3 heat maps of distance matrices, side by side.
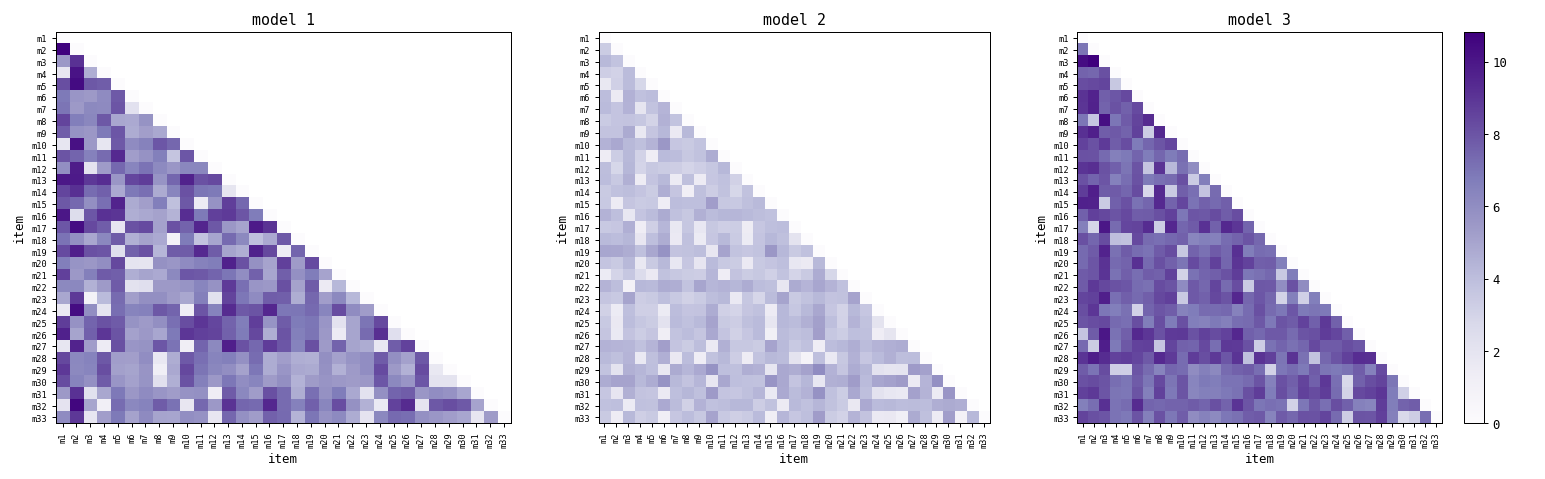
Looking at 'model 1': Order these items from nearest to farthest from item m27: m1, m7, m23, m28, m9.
m1, m23, m7, m9, m28
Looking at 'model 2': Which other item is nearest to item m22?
m3
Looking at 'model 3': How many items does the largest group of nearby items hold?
4
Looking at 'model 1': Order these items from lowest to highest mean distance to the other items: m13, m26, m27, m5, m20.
m20, m27, m26, m5, m13
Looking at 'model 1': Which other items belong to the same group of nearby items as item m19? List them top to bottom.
m5, m17
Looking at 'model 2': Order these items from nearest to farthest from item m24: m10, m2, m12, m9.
m2, m12, m9, m10
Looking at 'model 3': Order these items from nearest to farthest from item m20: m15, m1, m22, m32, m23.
m32, m23, m1, m22, m15
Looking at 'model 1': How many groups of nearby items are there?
10
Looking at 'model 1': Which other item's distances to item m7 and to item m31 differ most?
m12
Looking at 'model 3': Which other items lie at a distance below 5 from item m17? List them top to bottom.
m2, m8, m27
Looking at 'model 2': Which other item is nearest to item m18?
m28
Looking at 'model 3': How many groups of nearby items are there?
11
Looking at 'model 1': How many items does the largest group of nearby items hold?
6
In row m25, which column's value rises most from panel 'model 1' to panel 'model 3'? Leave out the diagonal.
m21
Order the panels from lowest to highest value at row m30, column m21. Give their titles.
model 2, model 1, model 3
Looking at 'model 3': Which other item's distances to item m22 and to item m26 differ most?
m28
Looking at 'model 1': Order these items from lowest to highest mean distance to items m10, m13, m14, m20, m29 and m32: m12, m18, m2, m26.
m18, m12, m26, m2
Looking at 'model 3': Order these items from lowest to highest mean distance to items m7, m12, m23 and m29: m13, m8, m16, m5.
m5, m13, m16, m8
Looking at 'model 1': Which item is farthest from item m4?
m2
